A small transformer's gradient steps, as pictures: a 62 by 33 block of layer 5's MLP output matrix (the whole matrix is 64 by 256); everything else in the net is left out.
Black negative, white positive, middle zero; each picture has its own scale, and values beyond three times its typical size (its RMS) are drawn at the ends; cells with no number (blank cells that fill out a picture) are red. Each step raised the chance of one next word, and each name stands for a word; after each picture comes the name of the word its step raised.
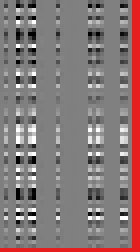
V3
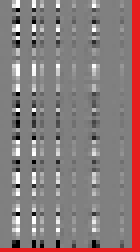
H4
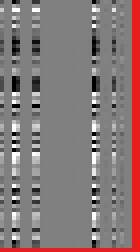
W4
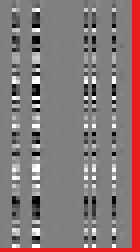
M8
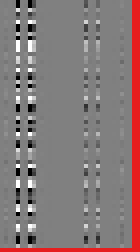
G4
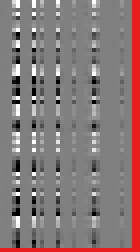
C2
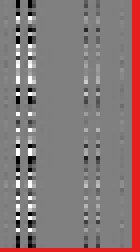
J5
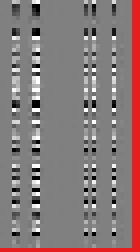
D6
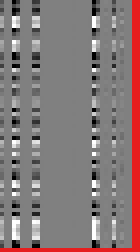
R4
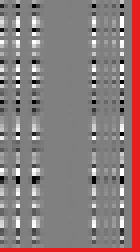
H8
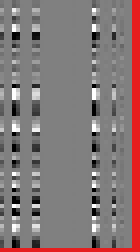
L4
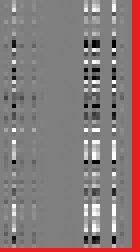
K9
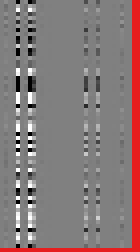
W4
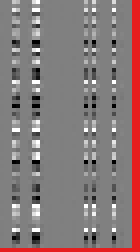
K9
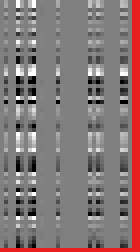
C2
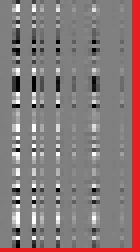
W4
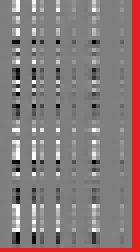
K9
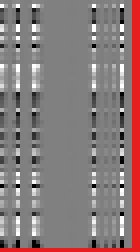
H4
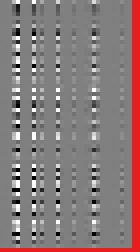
D6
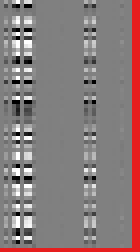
H8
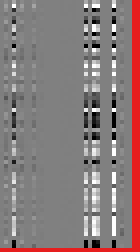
H4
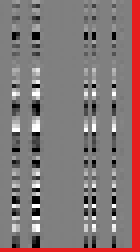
L4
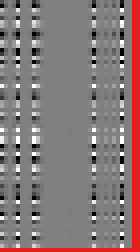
V3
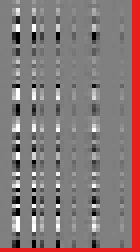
L4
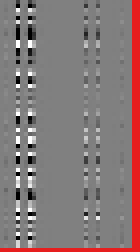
V3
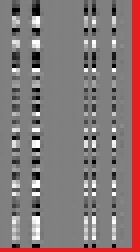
R4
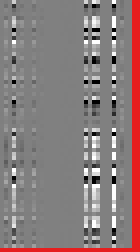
H8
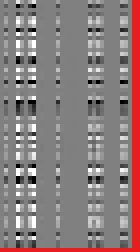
H8
